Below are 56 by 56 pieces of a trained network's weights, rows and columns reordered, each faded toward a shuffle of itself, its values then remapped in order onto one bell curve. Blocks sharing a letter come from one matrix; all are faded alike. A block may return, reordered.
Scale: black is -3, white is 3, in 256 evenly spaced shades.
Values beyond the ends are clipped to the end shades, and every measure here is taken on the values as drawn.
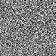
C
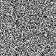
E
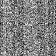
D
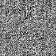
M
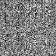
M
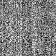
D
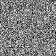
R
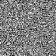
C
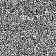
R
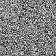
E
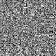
R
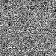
R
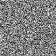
E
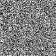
C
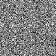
R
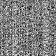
D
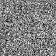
R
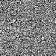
R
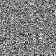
R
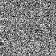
R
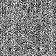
D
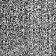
D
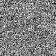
R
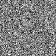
E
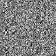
M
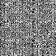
D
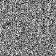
M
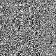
M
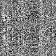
D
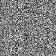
M
